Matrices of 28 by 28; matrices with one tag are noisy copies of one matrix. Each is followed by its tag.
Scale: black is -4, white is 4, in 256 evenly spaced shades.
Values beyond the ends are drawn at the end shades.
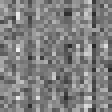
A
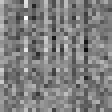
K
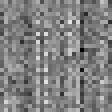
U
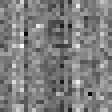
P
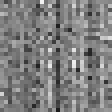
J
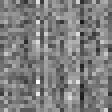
U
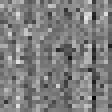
A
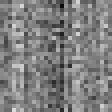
P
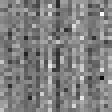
J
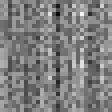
J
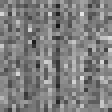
J
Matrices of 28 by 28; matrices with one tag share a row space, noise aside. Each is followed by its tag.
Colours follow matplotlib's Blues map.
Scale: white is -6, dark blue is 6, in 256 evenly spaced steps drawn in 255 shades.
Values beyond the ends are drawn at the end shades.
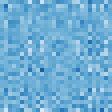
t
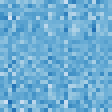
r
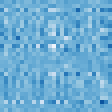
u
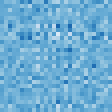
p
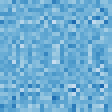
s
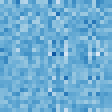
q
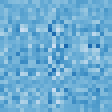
q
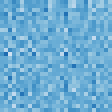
r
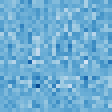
p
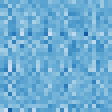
r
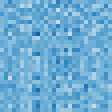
p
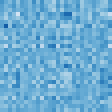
u
